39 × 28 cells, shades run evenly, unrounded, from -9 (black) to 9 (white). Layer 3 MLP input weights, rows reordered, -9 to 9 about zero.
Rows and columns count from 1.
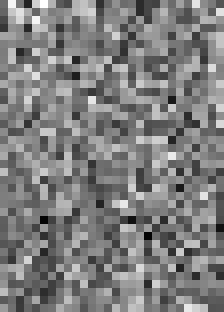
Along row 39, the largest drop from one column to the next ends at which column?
27
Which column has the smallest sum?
19
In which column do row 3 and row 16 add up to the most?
5
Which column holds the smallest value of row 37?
6
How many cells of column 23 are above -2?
30
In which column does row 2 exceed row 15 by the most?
10
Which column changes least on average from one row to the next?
13
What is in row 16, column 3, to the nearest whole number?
2
